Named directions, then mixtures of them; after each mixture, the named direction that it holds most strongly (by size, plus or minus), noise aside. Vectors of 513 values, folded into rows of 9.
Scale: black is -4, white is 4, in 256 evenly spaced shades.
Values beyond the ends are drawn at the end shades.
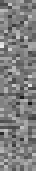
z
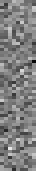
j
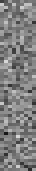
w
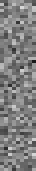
j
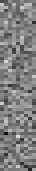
w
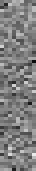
j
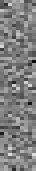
z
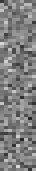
w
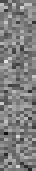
w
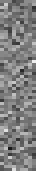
j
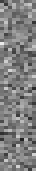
w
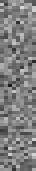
j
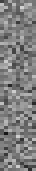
w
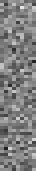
j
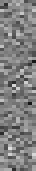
j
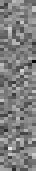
j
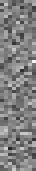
j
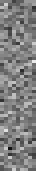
j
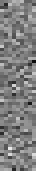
j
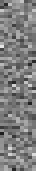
z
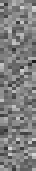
j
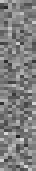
w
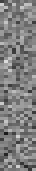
w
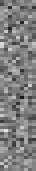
z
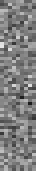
z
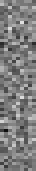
z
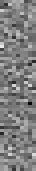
z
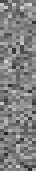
w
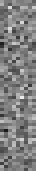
z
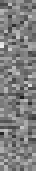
z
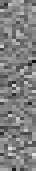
j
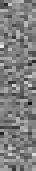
z
